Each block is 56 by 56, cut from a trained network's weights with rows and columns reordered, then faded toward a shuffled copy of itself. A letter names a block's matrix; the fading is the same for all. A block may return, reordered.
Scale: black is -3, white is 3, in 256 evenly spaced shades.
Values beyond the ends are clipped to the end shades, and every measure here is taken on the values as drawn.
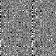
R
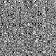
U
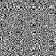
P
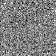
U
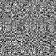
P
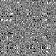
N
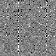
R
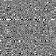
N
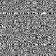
P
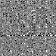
N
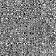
U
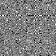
N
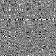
N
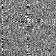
R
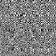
P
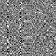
R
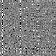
R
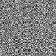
P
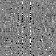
R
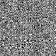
U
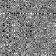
N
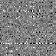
N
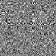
N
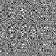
N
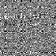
P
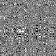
N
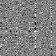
R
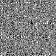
U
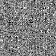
U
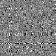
N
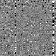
R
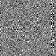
R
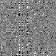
R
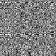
P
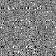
N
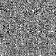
U
